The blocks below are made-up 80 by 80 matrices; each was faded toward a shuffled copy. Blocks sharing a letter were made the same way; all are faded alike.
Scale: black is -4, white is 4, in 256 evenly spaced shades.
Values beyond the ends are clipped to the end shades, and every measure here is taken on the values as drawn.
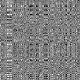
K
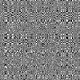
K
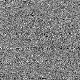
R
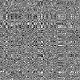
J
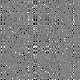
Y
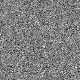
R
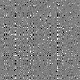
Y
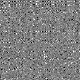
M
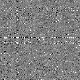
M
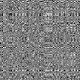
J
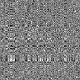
J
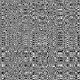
K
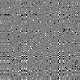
Y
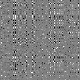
Y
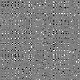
Y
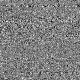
R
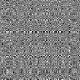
K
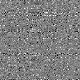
M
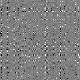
Y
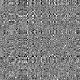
J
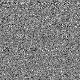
R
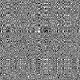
J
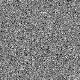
R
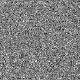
R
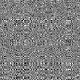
J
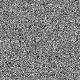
R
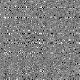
M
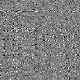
M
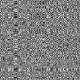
J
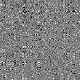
M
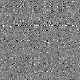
M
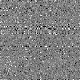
M
